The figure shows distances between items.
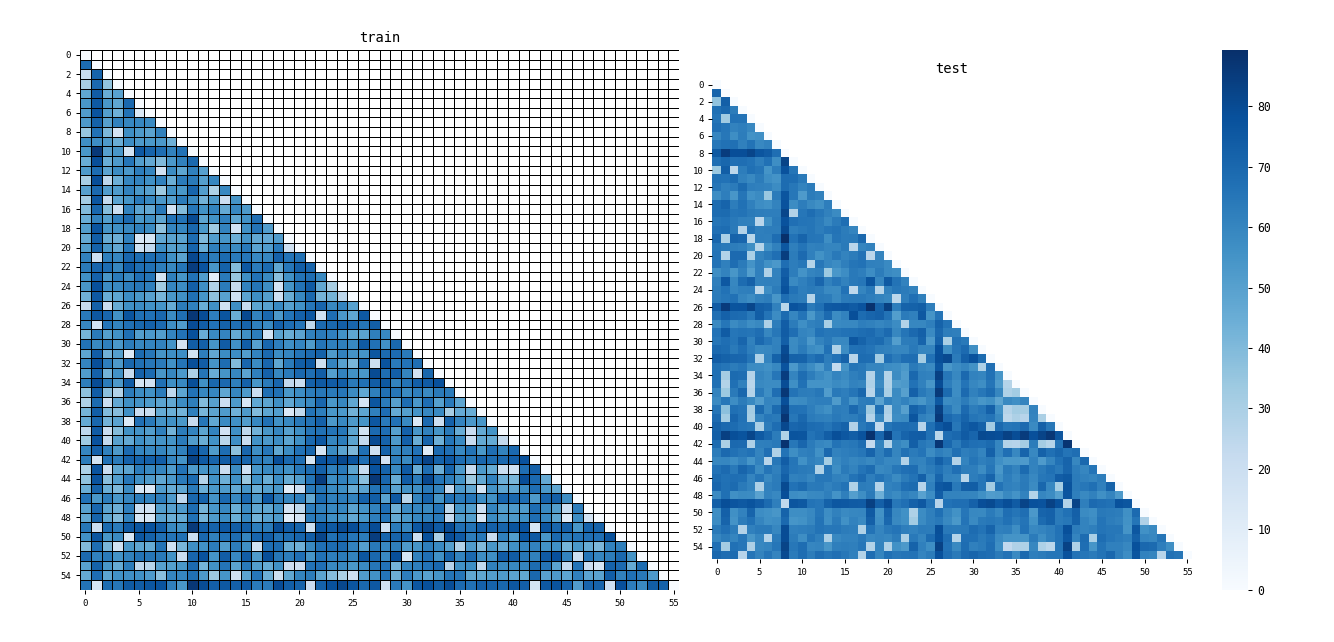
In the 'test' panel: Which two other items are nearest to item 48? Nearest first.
37, 19
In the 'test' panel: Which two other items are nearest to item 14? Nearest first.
33, 31
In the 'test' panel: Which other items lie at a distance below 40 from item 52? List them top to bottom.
3, 17, 55
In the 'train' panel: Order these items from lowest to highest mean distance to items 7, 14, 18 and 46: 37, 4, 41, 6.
37, 41, 6, 4
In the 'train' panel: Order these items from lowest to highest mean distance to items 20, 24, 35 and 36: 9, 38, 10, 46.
9, 38, 46, 10
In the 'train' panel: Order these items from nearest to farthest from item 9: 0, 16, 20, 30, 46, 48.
30, 46, 16, 48, 20, 0
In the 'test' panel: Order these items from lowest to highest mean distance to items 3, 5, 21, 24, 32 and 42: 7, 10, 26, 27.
7, 10, 27, 26
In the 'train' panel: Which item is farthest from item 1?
10
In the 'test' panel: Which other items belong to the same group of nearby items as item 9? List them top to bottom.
15
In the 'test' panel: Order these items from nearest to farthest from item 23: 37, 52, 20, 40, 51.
51, 37, 52, 40, 20
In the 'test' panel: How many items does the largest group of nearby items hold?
11
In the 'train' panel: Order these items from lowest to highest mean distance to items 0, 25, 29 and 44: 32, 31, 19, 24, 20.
19, 24, 20, 31, 32
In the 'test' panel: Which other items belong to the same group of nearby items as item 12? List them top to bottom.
45
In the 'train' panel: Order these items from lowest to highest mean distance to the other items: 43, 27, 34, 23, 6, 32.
6, 43, 23, 34, 32, 27
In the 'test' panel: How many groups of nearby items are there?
15
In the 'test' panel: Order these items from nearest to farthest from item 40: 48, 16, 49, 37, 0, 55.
16, 48, 37, 55, 0, 49
